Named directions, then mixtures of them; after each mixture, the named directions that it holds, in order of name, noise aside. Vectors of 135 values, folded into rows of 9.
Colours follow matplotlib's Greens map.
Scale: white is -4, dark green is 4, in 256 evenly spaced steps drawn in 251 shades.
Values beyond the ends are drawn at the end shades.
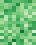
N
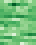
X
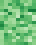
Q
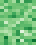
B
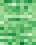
N, X.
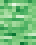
X.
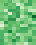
Q.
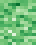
N, Q, X.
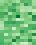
N, Q, X.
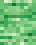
N, X.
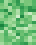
Q.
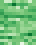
N, X.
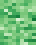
B, Q, X.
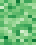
B.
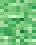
B, X.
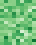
B.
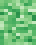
Q.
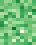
B, N, Q.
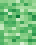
Q, X.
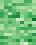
B, Q, X.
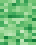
B, X.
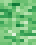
N, Q, X.
